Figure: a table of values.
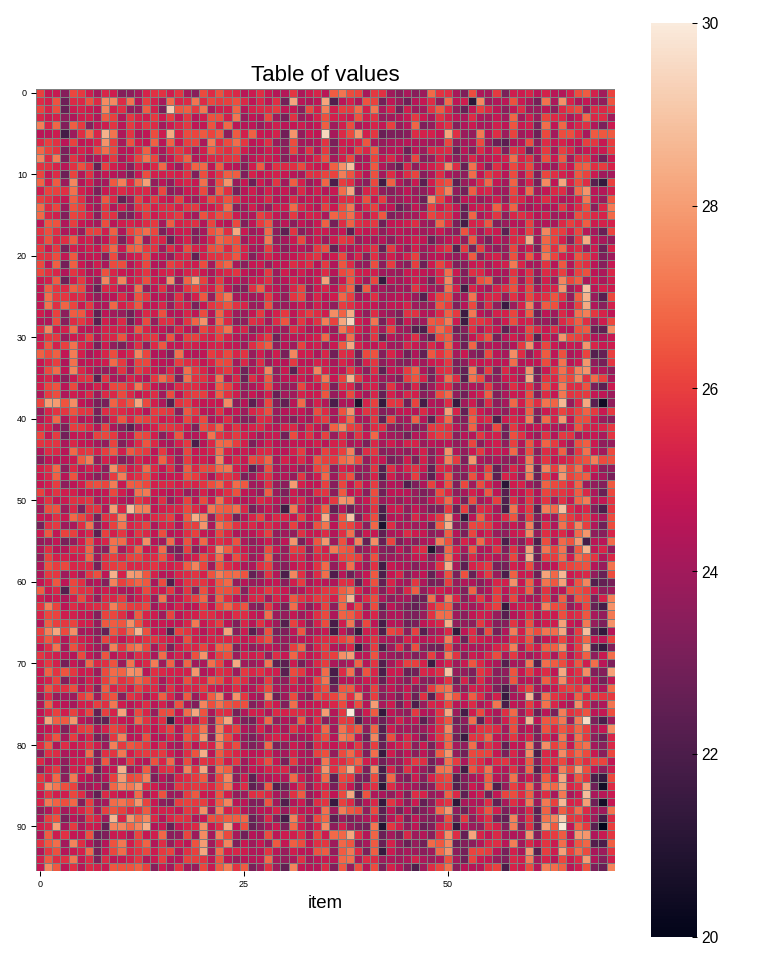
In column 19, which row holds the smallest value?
43
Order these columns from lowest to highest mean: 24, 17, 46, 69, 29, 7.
69, 7, 29, 46, 17, 24
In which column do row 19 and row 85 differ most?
67
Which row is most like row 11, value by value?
84
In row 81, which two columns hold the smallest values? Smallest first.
42, 61
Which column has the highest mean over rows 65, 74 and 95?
50
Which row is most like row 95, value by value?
63
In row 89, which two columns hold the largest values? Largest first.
64, 9
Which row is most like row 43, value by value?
20
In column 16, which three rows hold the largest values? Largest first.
2, 5, 23
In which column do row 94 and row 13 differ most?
48
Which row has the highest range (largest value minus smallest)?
90
